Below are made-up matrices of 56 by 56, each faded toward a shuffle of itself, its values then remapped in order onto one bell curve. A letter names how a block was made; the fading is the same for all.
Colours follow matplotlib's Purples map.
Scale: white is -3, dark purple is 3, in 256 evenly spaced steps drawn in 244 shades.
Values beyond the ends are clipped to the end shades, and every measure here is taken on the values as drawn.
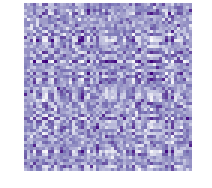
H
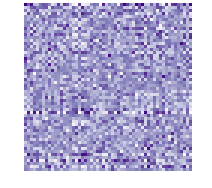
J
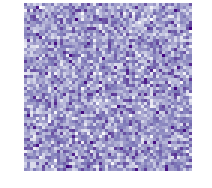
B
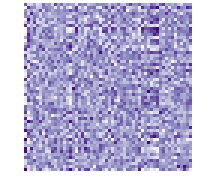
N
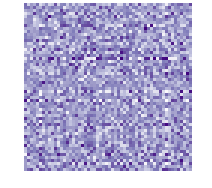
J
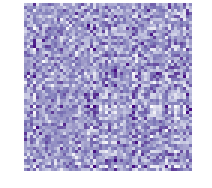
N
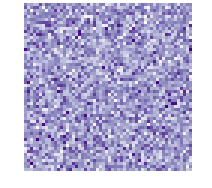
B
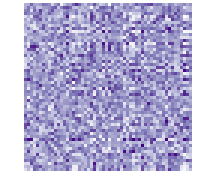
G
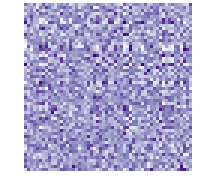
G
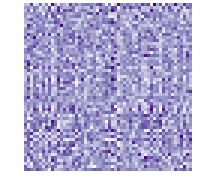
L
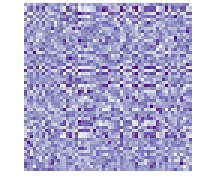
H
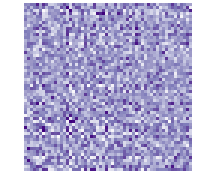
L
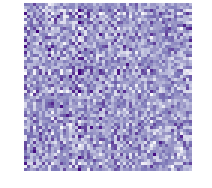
N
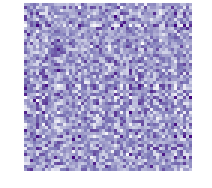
N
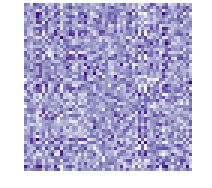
G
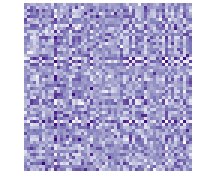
H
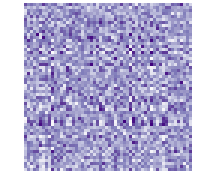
N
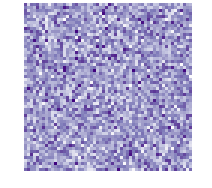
B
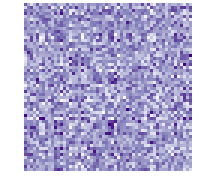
L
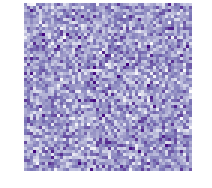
B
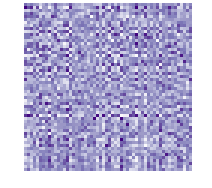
H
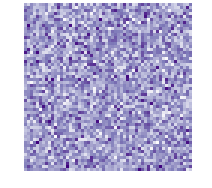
B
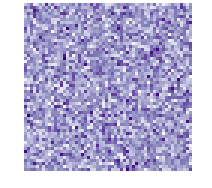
B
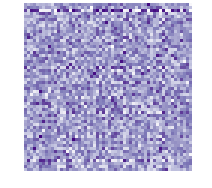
J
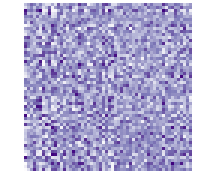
N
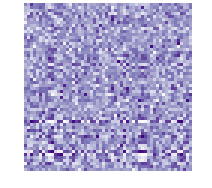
J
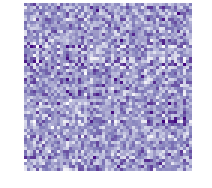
L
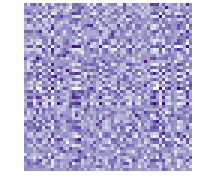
H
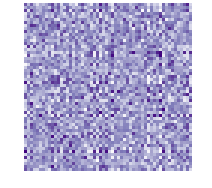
N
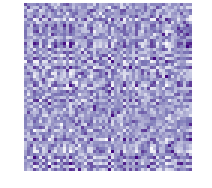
H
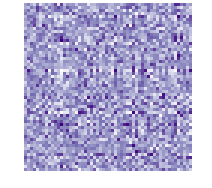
L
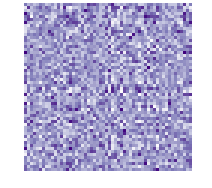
L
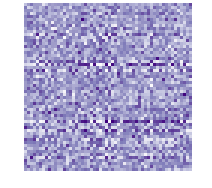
J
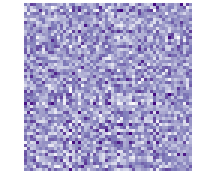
G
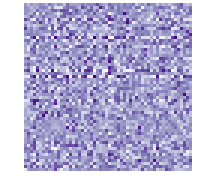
J
